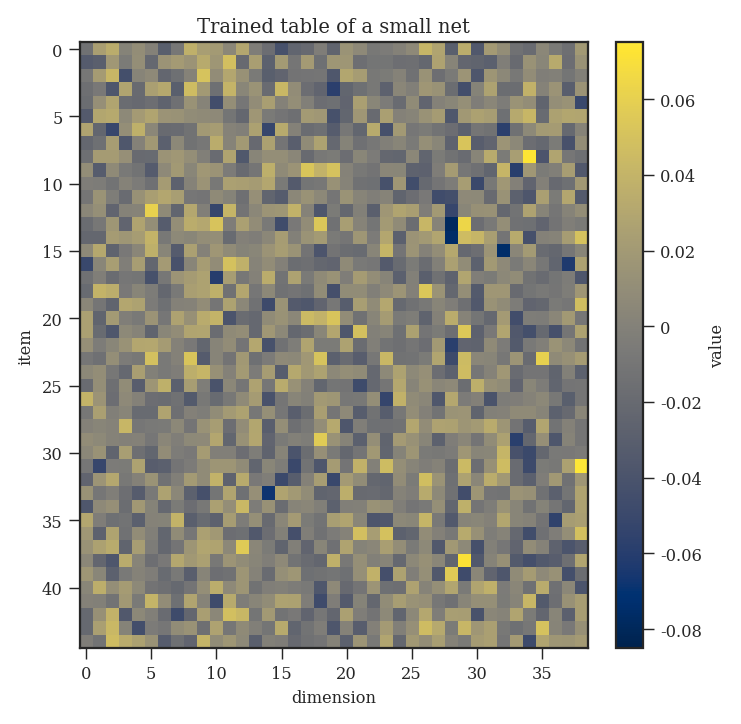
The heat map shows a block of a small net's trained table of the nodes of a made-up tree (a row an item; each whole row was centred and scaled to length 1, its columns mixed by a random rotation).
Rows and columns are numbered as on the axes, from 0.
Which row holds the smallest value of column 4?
43
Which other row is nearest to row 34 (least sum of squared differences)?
7
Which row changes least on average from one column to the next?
27
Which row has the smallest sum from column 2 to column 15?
26
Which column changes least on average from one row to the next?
25
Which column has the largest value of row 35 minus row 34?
0
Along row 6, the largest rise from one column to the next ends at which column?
15
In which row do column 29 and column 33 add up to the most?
14
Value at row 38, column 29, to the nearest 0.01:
0.07
